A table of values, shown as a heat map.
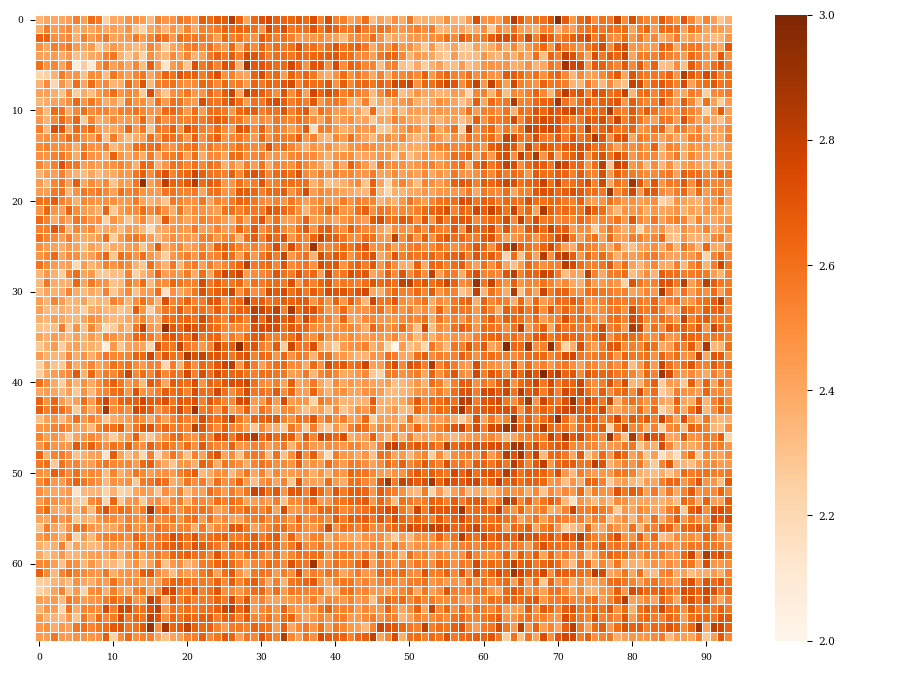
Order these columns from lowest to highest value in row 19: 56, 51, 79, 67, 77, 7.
51, 56, 7, 79, 67, 77
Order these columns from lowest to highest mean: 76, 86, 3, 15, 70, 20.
3, 86, 15, 20, 76, 70
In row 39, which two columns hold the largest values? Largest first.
68, 84
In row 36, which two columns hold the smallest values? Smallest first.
48, 9
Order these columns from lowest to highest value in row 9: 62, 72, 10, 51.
51, 10, 72, 62
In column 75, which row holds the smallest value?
23
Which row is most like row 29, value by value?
7
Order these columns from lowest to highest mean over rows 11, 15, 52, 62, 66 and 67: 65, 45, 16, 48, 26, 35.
45, 16, 48, 35, 26, 65
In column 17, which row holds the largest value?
34
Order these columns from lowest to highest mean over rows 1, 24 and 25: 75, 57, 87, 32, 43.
87, 57, 75, 43, 32
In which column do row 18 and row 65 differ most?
80
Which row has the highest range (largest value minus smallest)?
36
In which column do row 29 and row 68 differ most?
90
